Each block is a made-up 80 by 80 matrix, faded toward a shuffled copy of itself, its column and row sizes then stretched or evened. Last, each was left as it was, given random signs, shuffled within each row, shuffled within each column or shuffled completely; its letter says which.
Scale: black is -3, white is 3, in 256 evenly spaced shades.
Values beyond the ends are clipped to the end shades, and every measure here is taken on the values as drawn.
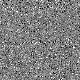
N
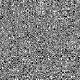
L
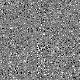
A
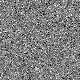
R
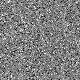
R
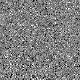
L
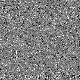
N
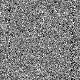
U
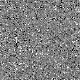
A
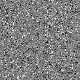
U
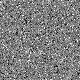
R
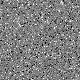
R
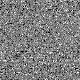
N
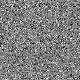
N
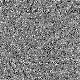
N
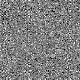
L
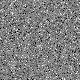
R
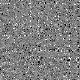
L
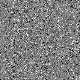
U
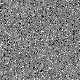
U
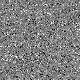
N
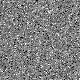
R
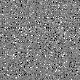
A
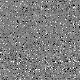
A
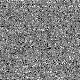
N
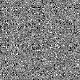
L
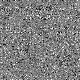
N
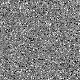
N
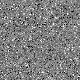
N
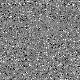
N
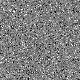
N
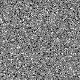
N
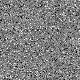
N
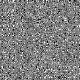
L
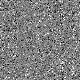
U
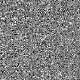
L
